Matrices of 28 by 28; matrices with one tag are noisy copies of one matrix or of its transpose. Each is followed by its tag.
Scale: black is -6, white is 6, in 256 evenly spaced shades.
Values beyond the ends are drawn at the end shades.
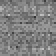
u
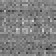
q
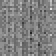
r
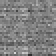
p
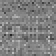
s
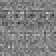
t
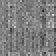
p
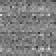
u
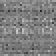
q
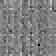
r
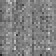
u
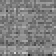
p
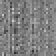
t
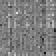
p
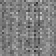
s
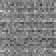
r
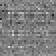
t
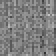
p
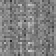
q
